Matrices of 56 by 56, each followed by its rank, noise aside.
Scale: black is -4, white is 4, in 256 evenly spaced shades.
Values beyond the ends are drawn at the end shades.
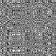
five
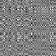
four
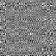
four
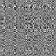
four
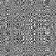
four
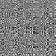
six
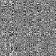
six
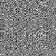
seven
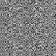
six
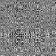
seven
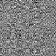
seven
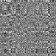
six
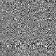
seven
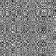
four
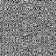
seven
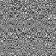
eight
